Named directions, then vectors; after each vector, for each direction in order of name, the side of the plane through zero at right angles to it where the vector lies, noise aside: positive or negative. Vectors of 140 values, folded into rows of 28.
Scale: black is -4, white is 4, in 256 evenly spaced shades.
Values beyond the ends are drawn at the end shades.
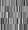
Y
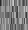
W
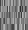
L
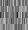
negative, positive, negative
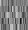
negative, negative, positive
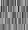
negative, negative, negative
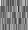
negative, negative, negative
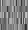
positive, negative, positive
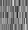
negative, positive, negative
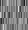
positive, positive, positive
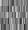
negative, negative, positive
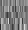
positive, positive, negative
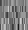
positive, positive, negative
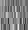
negative, negative, positive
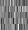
negative, positive, positive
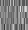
negative, positive, positive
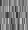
positive, positive, negative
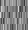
positive, positive, positive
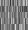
positive, negative, negative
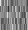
negative, negative, positive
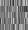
positive, negative, negative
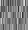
negative, negative, negative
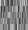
negative, negative, negative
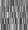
negative, negative, positive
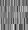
negative, positive, positive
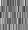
negative, negative, negative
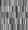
positive, positive, negative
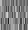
negative, negative, positive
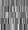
negative, negative, positive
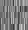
positive, negative, negative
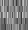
positive, negative, positive
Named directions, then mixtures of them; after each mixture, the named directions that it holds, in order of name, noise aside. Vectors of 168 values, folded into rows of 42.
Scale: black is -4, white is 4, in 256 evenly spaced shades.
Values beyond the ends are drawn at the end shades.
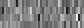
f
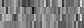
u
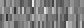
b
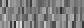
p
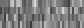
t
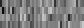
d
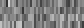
d, f, p.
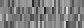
b, f.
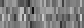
b, d, u.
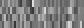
b, d, p.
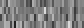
b, p.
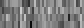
d, t, u.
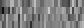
d, f, t.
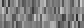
f, p, u.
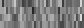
u.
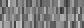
f, p.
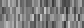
b, f, p.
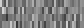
b, d, p.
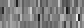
f.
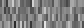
b, p, t.
